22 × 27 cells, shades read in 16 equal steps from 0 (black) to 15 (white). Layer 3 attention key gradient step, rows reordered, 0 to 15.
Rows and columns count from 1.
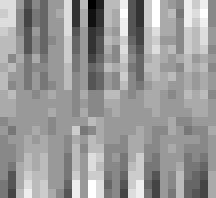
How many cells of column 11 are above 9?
5
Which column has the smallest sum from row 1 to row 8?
12
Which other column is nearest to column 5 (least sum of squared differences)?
23
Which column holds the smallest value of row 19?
26
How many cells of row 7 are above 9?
11
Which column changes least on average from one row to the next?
8
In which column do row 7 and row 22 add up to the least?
2
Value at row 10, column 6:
7
